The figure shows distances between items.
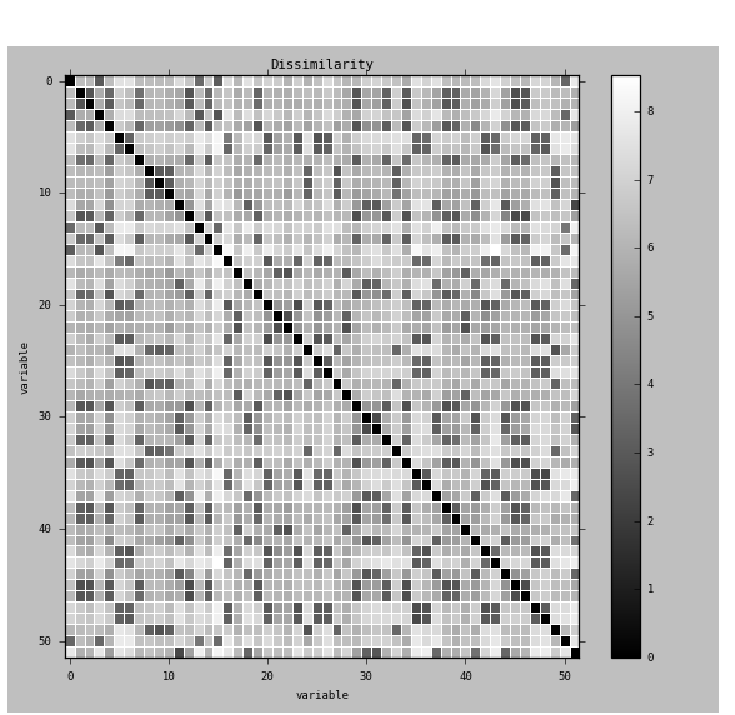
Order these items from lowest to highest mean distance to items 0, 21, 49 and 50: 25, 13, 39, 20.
13, 39, 25, 20
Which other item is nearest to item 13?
3
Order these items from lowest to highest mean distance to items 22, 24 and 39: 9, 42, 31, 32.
9, 32, 31, 42
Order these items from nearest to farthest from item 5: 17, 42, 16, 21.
42, 16, 21, 17
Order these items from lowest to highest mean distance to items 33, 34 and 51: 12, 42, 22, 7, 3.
12, 7, 22, 3, 42
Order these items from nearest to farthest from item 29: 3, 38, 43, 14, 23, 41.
38, 14, 41, 3, 23, 43
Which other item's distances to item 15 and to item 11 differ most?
51
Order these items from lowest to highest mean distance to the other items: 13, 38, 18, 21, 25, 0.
38, 25, 21, 18, 0, 13
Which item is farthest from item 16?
15
